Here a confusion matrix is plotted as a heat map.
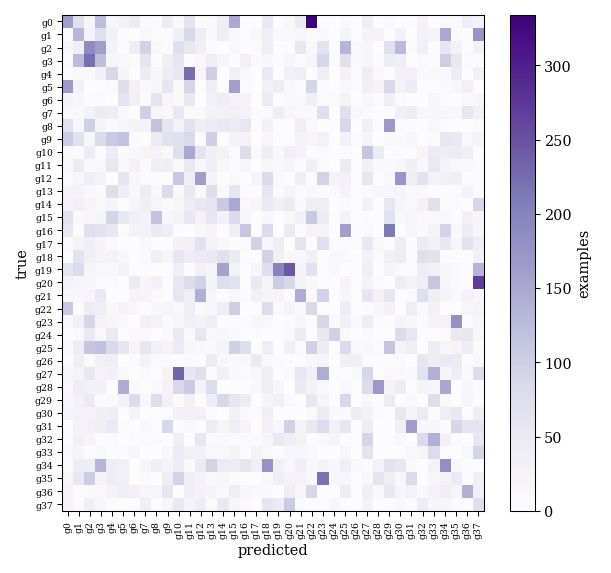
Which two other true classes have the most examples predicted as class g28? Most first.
g35, g10
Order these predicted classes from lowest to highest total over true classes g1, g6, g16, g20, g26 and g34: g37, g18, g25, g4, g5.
g5, g4, g25, g18, g37
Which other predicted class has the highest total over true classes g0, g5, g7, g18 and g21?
g22
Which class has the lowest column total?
g26
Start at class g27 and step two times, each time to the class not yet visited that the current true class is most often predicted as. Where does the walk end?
g11
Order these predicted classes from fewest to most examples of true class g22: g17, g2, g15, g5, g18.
g17, g5, g2, g18, g15
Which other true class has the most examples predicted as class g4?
g9
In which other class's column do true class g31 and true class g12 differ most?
g30
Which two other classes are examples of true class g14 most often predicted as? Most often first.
g15, g37
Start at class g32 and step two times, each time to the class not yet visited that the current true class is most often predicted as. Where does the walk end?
g37
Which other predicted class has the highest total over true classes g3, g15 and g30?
g2
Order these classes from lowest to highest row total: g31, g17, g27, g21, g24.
g24, g17, g21, g31, g27
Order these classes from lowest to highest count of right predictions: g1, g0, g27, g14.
g27, g14, g1, g0
